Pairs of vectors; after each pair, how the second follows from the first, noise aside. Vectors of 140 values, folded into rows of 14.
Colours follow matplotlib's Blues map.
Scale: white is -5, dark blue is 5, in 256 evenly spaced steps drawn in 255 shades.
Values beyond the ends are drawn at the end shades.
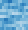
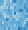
reversed, partly zeroed.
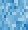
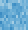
reversed, negated, shrunk.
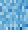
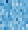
reversed, partly zeroed.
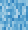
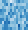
wrapped around, negated.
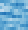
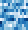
reversed, negated, scaled up.
